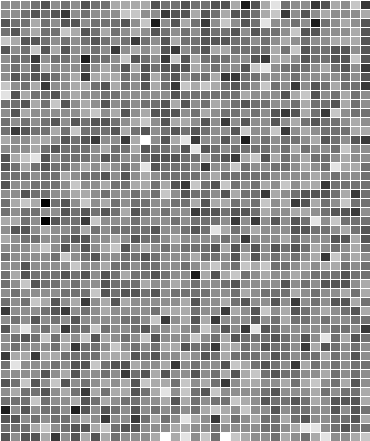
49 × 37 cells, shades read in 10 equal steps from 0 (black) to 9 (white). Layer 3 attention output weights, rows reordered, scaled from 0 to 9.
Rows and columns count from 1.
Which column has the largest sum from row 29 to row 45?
19
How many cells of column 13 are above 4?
25
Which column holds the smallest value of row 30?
3
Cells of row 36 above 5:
4
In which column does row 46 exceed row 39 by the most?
22
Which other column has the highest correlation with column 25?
37
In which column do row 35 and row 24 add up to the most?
27
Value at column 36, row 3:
5
